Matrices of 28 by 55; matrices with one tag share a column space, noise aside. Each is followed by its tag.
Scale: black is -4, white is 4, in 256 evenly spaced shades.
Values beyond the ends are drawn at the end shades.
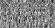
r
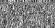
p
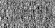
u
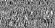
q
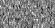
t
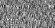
t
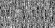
u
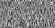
q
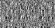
u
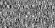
t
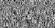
q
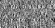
t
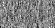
u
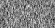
t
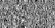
p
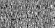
t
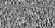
q
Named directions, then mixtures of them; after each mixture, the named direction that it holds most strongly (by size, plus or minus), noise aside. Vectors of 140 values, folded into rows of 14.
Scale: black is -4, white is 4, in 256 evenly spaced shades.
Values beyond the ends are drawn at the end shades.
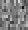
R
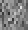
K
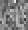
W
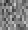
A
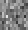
W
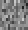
R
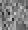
K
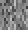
A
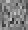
K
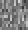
R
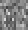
A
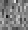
W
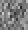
K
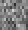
A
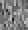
A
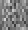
A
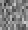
A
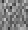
A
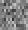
A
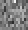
W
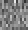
A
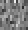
R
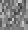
K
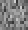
W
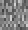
A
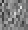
K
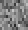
R
